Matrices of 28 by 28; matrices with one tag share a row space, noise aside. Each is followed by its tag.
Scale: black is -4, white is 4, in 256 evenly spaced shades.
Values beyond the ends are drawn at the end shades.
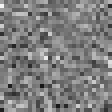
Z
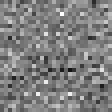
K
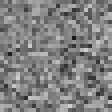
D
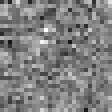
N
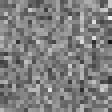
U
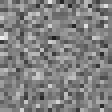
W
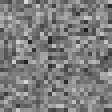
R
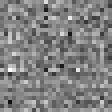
K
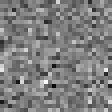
Z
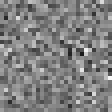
U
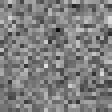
R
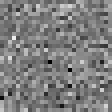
K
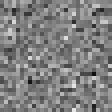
D
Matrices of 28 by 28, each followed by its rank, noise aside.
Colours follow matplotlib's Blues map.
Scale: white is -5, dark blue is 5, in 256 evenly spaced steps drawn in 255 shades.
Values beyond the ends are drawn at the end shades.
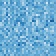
four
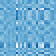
one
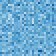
six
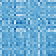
two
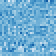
six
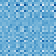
one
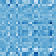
two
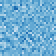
six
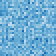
six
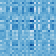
one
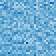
six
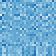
three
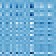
one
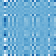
one
